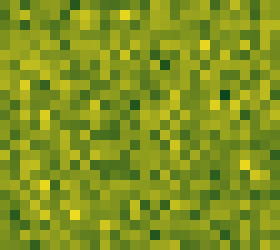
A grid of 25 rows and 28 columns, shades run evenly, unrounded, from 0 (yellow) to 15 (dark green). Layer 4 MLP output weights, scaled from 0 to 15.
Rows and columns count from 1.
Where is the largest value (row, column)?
10, 23
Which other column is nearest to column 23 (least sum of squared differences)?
9
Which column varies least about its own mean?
20
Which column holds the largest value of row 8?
26
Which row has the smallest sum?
5
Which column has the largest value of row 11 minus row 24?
14
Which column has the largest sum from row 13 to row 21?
28
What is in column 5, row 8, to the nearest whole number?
3
